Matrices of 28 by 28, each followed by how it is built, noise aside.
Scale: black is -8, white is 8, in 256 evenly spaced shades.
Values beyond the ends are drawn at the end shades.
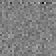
uneven rows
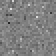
sparse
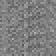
repeating rows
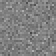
repeating rows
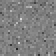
sparse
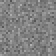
repeating rows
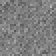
Hankel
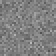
noise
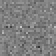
uneven rows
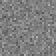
noise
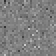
sparse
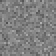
noise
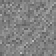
Hankel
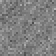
Hankel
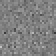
uneven rows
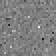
sparse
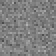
repeating rows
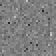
sparse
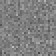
noise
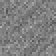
Hankel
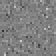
sparse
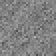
Hankel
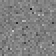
sparse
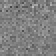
uneven rows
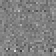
uneven rows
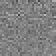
low rank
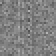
repeating rows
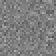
low rank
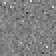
sparse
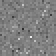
sparse
